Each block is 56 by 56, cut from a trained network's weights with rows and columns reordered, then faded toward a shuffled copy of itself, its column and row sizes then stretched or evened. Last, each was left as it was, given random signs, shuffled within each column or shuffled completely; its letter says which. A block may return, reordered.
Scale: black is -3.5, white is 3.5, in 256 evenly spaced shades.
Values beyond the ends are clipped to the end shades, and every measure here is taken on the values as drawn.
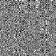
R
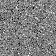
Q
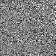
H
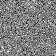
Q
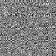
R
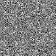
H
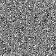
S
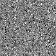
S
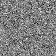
Q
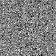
S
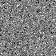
Q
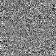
H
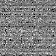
R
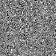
S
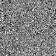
H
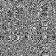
R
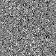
S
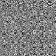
R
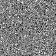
S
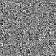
R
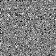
H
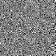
R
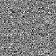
R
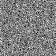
Q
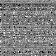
R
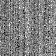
S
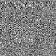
R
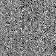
S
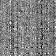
R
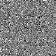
H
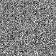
H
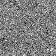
Q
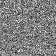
Q
